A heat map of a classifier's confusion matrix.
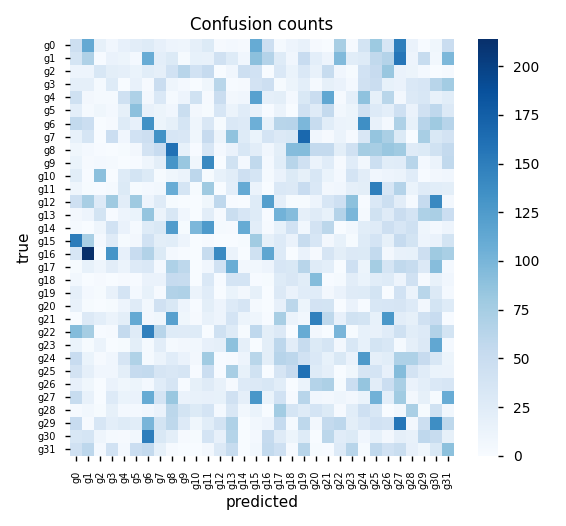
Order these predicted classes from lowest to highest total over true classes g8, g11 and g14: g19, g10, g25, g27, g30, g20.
g30, g10, g20, g19, g27, g25
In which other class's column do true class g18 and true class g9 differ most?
g11
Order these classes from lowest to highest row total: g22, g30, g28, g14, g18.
g18, g28, g30, g14, g22
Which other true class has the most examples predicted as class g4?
g22
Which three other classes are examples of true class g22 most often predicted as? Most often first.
g6, g19, g0
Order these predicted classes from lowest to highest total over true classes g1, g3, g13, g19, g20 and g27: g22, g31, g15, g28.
g28, g22, g15, g31
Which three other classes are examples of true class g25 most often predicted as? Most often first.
g19, g27, g13
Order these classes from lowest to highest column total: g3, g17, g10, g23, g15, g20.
g10, g3, g23, g20, g17, g15
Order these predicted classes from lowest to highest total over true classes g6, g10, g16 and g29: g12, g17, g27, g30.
g17, g12, g27, g30
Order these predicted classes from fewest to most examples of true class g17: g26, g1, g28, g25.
g1, g26, g28, g25
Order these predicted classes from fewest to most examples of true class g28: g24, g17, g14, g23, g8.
g14, g23, g24, g8, g17
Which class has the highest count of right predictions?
g8
